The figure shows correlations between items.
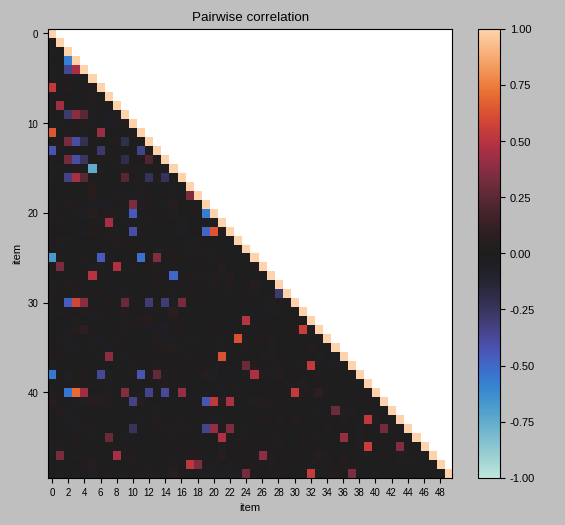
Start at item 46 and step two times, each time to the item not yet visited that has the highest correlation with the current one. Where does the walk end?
43
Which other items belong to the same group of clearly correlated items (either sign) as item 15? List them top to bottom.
5, 27
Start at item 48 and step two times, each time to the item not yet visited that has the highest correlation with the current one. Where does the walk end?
18
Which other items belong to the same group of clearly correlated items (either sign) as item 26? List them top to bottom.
1, 8, 47
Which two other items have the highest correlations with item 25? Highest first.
38, 13
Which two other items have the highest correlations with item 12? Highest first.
2, 14
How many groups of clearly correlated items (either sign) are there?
13
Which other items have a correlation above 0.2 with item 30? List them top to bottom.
3, 4, 9, 16, 40
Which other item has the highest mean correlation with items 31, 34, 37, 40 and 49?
32
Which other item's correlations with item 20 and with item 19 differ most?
22
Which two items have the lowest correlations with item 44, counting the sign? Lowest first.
19, 10
